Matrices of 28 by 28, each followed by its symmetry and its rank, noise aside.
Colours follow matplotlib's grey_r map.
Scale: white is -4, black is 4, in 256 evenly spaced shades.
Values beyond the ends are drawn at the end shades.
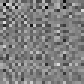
no symmetry, rank three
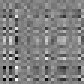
no symmetry, rank one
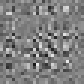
antisymmetric, rank two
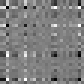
symmetric, rank one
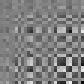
symmetric, rank one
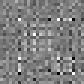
symmetric, rank two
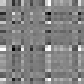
symmetric, rank one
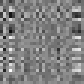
no symmetry, rank one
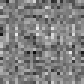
antisymmetric, rank two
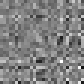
symmetric, rank three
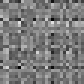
no symmetry, rank two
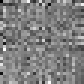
no symmetry, rank three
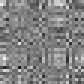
no symmetry, rank three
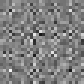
symmetric, rank three
